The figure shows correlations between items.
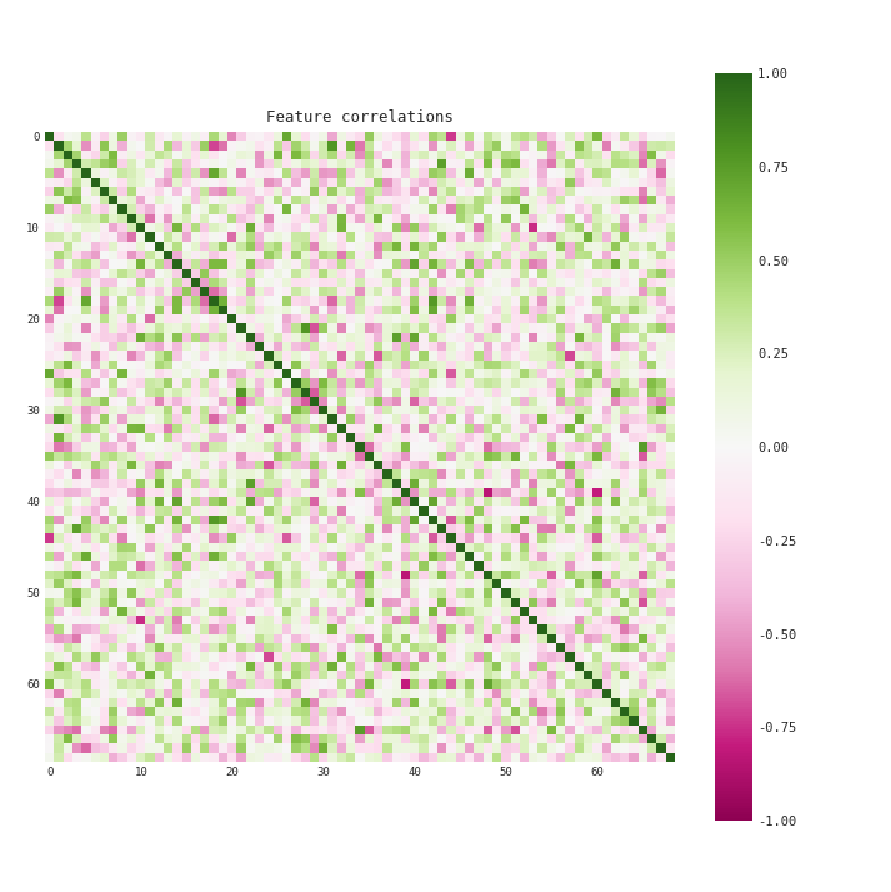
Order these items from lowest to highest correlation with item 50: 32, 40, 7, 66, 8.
8, 40, 32, 66, 7
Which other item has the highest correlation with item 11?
59
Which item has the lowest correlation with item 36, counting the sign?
24
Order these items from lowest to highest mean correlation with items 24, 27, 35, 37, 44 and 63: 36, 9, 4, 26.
36, 9, 4, 26
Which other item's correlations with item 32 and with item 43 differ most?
63
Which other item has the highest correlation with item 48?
60
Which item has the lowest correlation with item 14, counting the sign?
53
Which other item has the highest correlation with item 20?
44
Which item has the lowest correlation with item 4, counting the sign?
67
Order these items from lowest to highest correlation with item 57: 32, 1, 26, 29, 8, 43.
8, 1, 26, 29, 43, 32
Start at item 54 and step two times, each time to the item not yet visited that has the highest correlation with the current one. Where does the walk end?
1
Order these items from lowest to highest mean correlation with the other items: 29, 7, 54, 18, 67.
29, 54, 67, 18, 7
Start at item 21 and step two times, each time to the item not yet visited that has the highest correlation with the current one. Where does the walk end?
62
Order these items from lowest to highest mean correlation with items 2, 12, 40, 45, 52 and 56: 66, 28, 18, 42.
18, 28, 66, 42
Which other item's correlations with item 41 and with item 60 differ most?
39
